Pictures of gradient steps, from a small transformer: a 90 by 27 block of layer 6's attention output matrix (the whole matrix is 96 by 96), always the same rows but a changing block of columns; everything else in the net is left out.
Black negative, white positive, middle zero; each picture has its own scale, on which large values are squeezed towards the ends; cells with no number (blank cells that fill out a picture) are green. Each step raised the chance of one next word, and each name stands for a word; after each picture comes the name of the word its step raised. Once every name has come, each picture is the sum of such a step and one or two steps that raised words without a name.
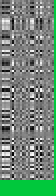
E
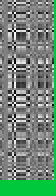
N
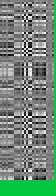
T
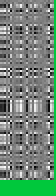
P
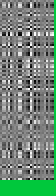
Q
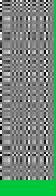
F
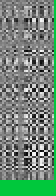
E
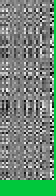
P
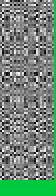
F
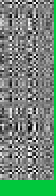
E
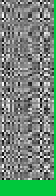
P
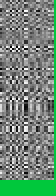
P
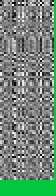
F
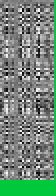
P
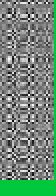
N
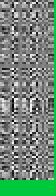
P
